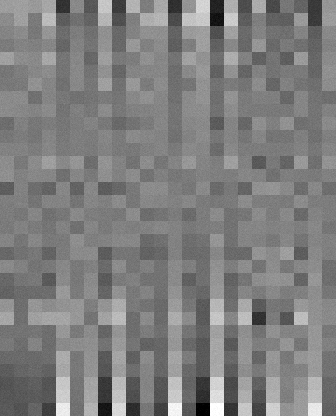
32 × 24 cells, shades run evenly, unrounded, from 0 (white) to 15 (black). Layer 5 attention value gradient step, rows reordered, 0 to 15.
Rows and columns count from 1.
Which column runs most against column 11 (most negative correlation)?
21
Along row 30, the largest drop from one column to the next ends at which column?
16
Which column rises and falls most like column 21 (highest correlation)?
7
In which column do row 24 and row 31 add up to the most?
15
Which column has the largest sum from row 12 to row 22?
8
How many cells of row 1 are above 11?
5
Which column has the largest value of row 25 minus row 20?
19
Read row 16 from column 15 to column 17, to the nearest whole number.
8 8 8
